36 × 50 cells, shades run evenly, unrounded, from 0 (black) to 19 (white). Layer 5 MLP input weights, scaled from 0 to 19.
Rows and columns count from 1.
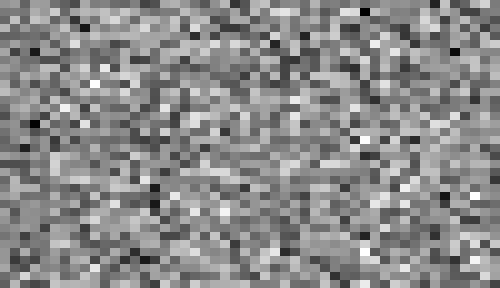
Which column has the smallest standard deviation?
1
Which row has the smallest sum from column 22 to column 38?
9
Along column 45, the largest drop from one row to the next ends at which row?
25
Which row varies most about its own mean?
33
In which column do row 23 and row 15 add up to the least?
14
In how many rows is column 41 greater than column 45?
19
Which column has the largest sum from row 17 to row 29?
41
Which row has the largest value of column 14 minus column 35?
28
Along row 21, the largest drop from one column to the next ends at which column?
42
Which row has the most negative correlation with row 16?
29
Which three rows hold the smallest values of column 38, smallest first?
13, 20, 10
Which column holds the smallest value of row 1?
44
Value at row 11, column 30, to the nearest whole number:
9
